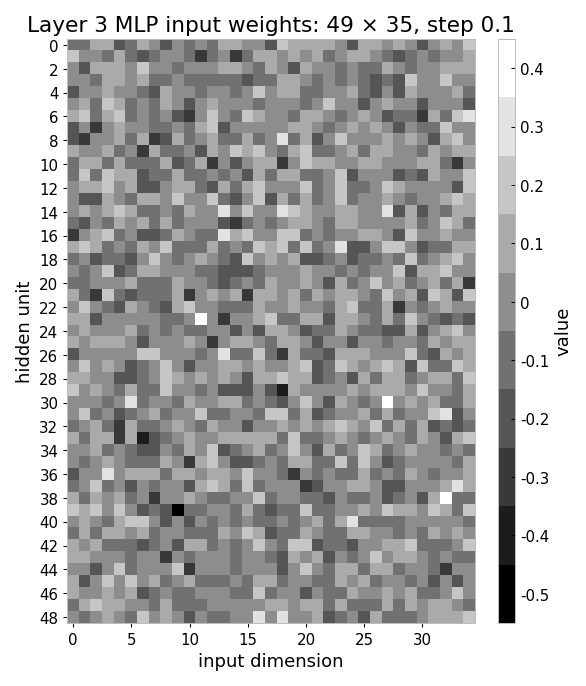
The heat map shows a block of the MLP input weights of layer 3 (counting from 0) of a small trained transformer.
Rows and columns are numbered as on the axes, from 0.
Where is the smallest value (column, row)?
9, 39
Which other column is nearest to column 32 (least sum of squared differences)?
31
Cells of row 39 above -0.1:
21
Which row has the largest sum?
14
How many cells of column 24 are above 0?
18
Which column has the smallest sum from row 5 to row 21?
30
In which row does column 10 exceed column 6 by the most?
33
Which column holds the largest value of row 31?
32
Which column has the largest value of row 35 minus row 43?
8
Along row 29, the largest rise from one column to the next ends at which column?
19
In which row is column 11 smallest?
1
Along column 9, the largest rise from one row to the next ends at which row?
40
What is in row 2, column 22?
0
